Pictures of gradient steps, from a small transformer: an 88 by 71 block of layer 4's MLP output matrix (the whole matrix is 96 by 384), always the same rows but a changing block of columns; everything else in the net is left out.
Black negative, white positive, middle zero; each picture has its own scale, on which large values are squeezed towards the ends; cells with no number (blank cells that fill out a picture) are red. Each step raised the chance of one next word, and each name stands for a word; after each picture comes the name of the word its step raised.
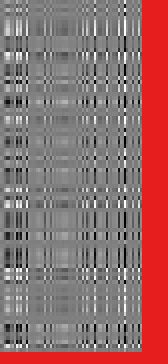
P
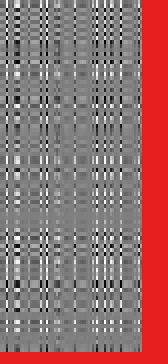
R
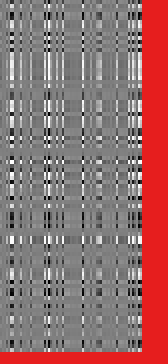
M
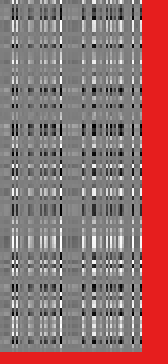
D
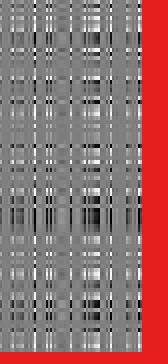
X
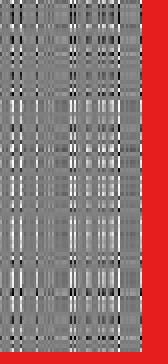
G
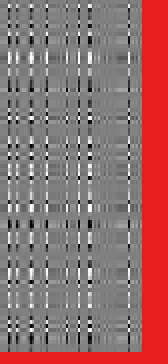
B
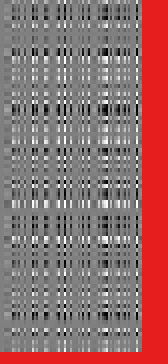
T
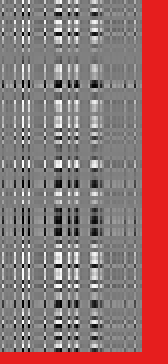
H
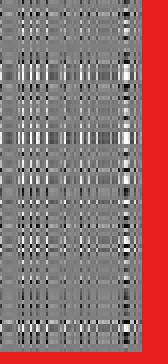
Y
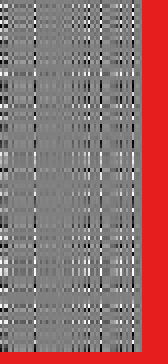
R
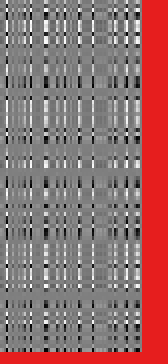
H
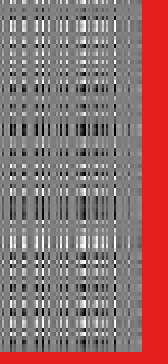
D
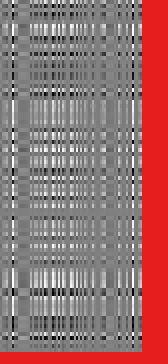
G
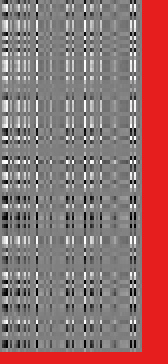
M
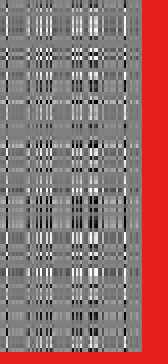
X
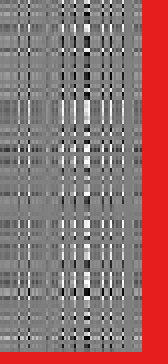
G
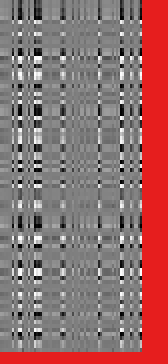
T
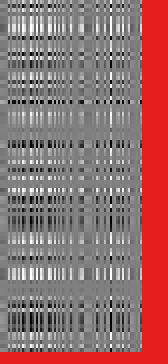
X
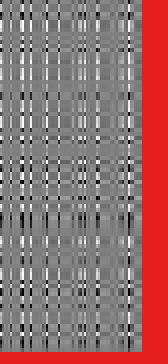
M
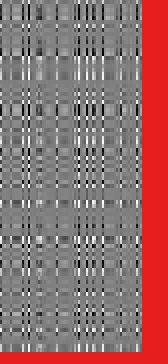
T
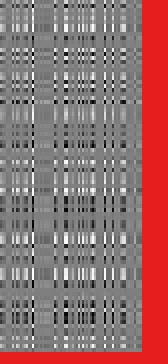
X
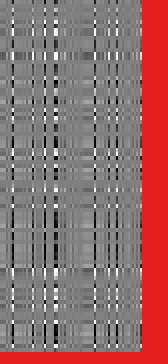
P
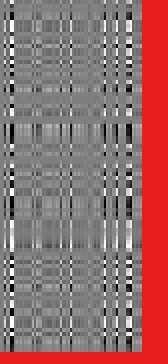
D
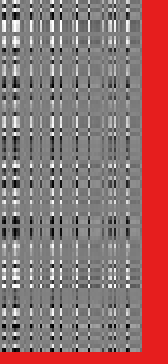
H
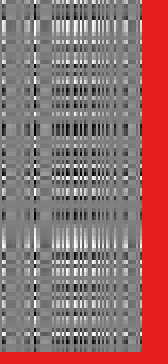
D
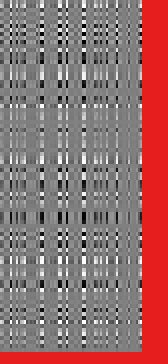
R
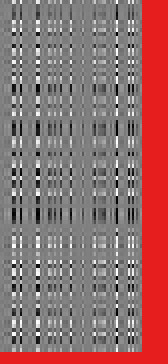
D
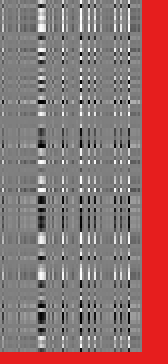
X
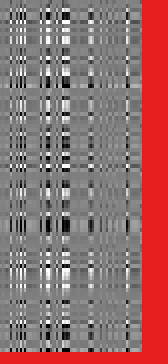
H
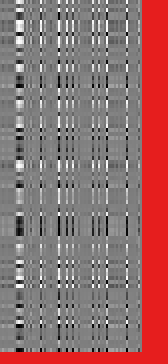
H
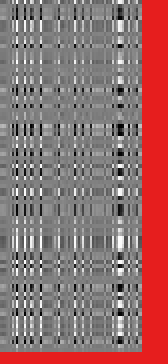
D
